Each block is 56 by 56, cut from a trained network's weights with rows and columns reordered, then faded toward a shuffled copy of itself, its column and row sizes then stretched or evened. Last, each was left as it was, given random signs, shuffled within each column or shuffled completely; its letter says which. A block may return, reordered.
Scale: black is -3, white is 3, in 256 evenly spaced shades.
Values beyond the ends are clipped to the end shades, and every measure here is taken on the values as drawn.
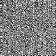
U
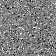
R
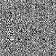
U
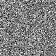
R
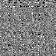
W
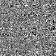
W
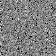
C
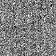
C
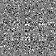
U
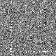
W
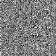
W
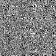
W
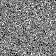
R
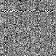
U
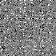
W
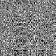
U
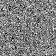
R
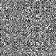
U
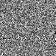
W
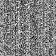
C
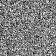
R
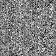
C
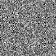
W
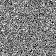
R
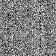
C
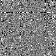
W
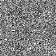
W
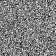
R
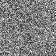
C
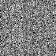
C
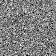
R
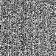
C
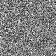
R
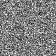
R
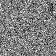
R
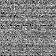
U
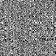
U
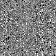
C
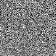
W
